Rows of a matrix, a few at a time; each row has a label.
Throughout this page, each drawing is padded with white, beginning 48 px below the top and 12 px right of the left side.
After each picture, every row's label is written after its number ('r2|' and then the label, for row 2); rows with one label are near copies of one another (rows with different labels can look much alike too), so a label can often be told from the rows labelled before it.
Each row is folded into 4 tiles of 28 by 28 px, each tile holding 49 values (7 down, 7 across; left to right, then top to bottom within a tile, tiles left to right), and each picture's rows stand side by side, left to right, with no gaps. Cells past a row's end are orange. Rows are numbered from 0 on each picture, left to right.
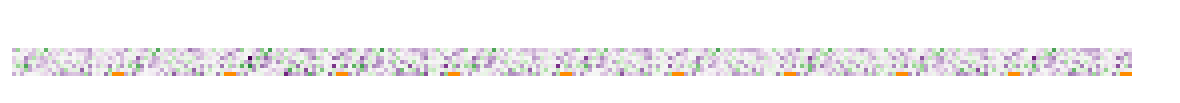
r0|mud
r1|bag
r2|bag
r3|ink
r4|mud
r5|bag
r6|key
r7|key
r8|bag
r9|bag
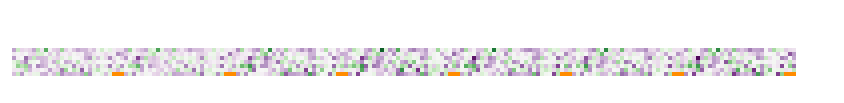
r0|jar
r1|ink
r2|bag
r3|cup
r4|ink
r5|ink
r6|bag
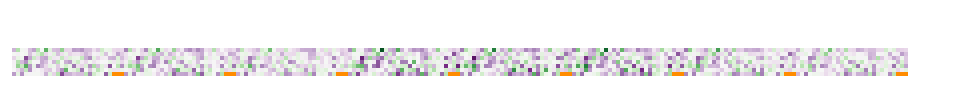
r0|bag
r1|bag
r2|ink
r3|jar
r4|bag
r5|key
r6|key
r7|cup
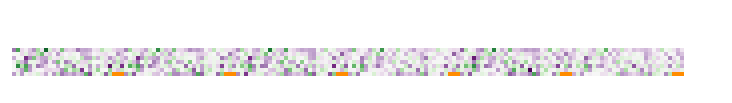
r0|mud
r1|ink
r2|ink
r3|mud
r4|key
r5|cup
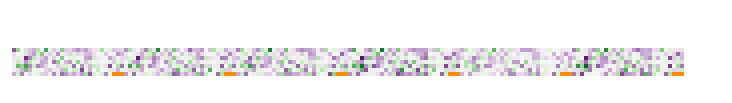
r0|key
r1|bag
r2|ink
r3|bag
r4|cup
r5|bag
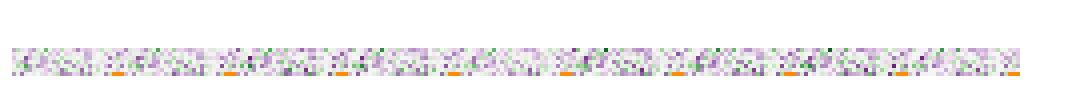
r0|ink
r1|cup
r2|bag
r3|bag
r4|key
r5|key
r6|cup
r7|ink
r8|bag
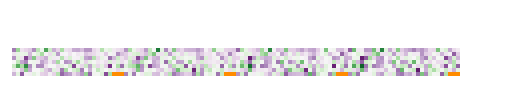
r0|ink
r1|key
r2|key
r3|key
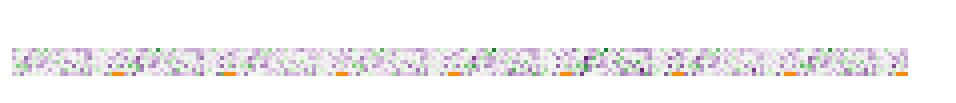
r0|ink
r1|ink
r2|cup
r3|ink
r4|bag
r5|key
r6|key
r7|cup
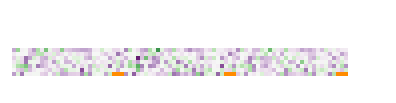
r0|key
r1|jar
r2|ink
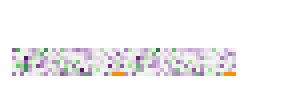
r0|key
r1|key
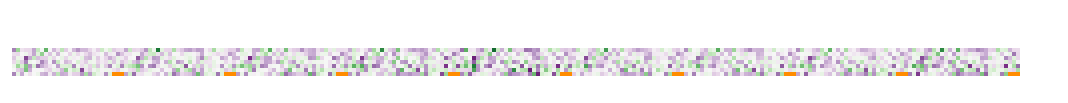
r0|key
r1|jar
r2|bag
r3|ink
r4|mud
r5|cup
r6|cup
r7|key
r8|ink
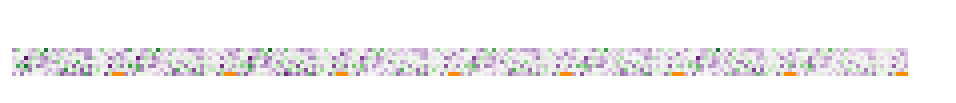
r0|bag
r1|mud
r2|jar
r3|bag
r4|key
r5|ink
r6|cup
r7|mud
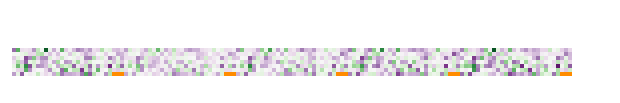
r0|mud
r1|cup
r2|mud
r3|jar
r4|jar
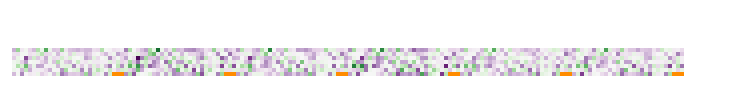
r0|ink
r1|key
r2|jar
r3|bag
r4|mud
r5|ink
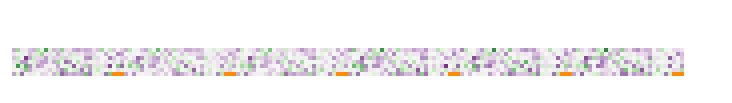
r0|ink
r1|cup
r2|bag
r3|mud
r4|cup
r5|jar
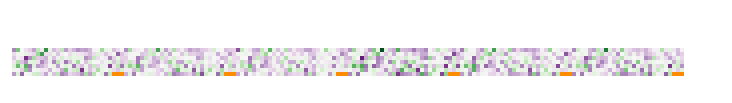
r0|key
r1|mud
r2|key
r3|bag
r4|key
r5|cup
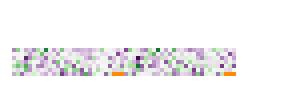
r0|jar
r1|key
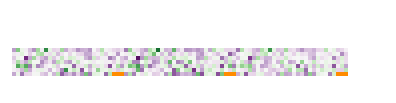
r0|bag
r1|ink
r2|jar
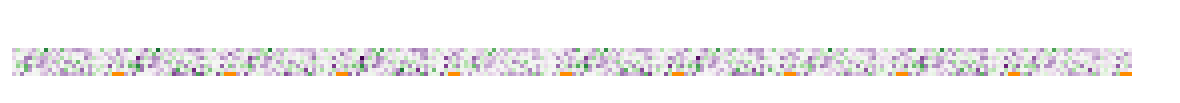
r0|cup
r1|bag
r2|jar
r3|bag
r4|cup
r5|mud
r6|bag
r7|jar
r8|mud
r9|ink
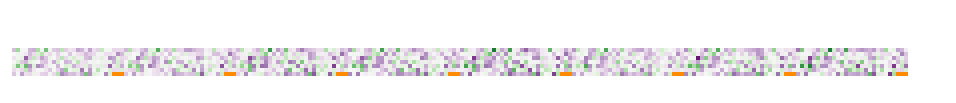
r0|bag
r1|cup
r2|cup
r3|cup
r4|cup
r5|cup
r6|bag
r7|mud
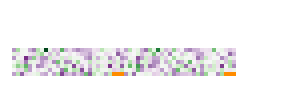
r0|jar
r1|cup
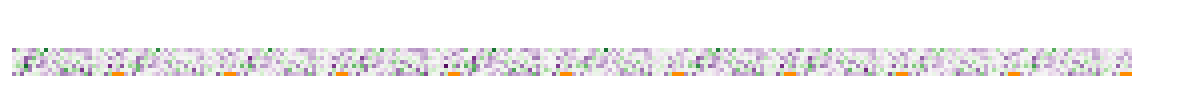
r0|key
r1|key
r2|mud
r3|ink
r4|mud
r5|cup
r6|cup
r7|key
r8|bag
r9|cup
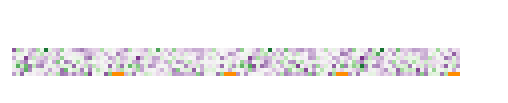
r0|ink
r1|ink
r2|cup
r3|key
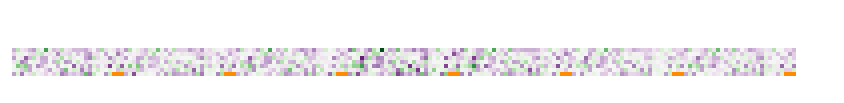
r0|ink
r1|mud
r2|bag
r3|jar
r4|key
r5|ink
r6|mud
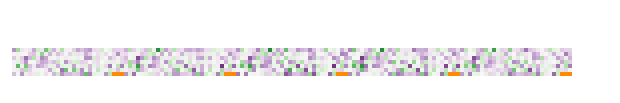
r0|mud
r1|mud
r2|cup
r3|mud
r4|cup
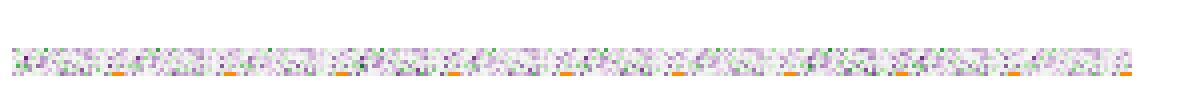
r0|bag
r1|bag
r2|ink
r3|bag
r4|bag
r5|bag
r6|cup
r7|cup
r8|ink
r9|bag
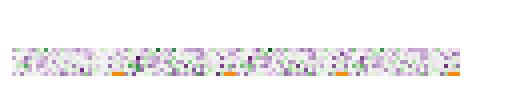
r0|jar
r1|ink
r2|jar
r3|ink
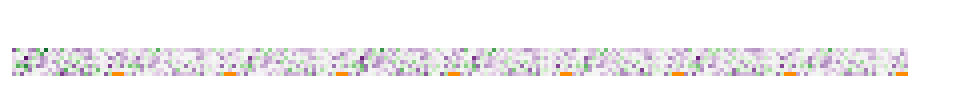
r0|bag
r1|ink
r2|bag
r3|cup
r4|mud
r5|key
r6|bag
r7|cup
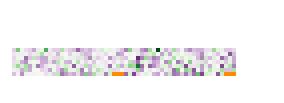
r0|bag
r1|jar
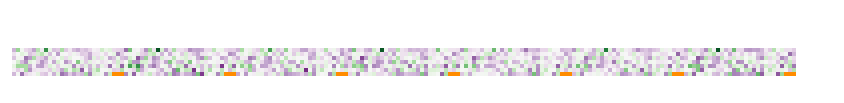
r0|jar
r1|mud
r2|cup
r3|ink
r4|mud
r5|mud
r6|ink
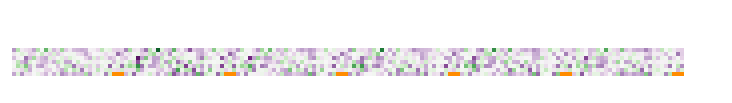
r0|jar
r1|jar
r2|bag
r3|mud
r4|ink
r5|ink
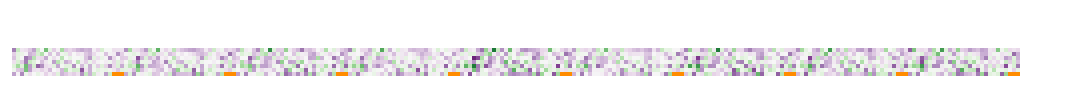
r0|key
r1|key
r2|cup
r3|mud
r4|cup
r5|ink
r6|ink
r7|key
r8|key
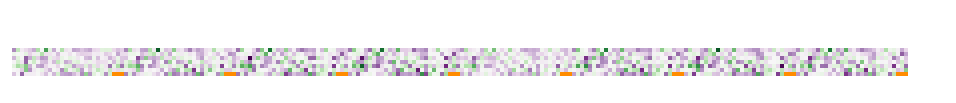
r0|mud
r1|jar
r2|bag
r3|bag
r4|mud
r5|bag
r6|ink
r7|jar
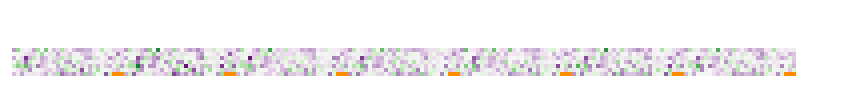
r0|bag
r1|jar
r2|bag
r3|jar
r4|mud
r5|mud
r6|bag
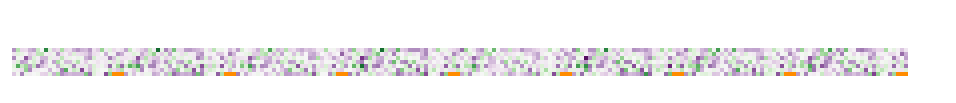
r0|ink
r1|cup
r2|cup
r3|ink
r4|key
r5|ink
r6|key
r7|cup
